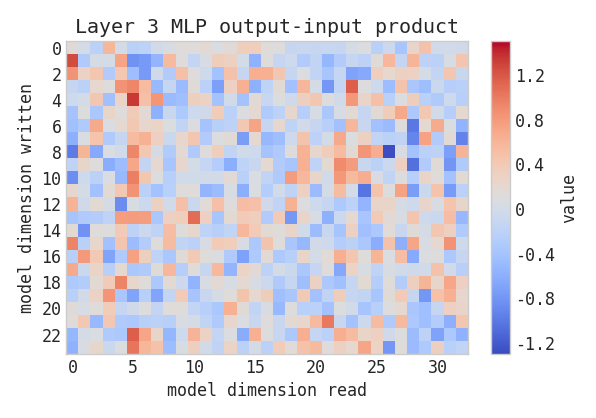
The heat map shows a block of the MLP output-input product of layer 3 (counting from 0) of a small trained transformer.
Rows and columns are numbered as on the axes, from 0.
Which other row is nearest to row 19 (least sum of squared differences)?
20
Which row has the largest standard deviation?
8
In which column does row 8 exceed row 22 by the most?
32
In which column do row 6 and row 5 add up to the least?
28
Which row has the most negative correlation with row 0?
16
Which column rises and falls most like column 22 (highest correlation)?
19
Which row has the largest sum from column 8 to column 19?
12
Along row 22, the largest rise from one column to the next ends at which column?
5
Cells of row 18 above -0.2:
23
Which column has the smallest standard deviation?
11
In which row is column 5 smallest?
1
